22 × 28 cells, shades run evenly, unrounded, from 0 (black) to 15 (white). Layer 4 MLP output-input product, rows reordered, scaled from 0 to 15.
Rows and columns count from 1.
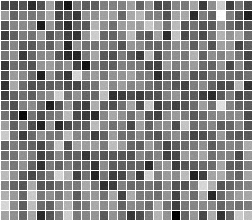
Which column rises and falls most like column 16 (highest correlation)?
13
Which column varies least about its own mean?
26
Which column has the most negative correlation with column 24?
12
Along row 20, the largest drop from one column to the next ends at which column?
24
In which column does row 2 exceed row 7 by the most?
10
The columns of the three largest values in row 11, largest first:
25, 17, 11
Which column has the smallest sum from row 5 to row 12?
18
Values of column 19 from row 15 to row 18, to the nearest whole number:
4 4 9 9
